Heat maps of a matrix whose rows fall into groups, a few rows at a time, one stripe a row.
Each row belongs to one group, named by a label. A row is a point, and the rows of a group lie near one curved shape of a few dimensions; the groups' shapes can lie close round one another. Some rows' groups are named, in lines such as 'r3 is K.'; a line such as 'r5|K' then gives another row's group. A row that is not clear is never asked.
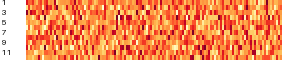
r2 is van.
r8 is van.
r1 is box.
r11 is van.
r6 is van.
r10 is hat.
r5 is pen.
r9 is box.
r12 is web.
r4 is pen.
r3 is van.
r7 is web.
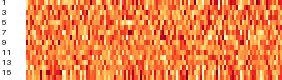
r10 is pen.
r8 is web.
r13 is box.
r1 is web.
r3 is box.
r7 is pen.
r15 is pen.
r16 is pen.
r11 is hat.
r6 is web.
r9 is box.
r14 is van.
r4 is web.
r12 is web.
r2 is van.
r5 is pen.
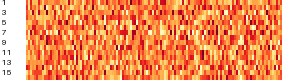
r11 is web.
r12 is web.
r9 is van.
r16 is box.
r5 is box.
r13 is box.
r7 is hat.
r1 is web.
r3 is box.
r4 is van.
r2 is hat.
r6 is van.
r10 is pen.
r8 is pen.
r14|web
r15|van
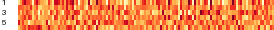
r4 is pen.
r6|van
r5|van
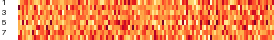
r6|van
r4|pen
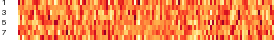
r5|van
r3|box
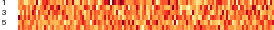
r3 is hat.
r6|hat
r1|pen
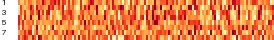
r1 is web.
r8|pen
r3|box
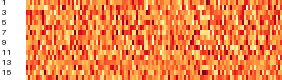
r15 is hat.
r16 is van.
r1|web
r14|box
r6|van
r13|pen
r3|van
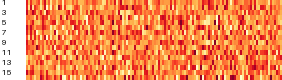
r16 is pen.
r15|pen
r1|hat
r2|hat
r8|hat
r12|box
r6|van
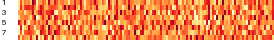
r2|van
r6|van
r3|pen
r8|hat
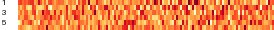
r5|web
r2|pen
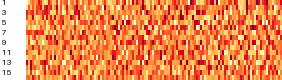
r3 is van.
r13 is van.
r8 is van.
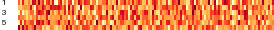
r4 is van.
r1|pen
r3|van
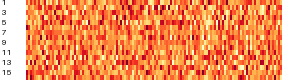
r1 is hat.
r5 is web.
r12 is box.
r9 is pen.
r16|box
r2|pen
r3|web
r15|van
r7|pen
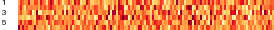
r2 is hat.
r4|van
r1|box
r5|pen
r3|pen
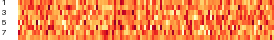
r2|van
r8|pen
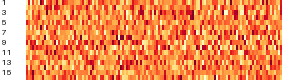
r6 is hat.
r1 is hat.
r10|pen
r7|pen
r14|hat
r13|web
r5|box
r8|pen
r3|box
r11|van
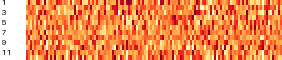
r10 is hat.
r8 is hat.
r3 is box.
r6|box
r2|web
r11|box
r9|hat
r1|pen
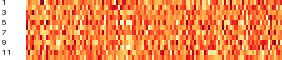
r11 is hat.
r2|pen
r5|pen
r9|pen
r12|box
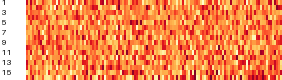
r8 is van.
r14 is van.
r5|web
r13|box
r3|hat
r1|van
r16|pen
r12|box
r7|web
